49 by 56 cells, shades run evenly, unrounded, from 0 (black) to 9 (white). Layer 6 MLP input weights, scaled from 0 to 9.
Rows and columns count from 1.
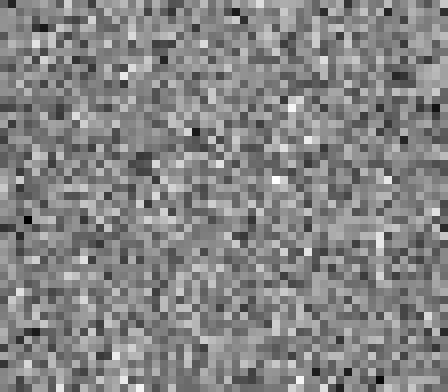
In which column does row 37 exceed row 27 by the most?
3
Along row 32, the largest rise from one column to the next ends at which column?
39
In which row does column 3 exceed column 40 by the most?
47
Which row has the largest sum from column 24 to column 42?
1
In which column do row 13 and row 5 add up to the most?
17
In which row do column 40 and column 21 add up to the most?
5
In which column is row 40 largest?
54
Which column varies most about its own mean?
48
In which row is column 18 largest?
49
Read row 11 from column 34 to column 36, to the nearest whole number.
4 4 6
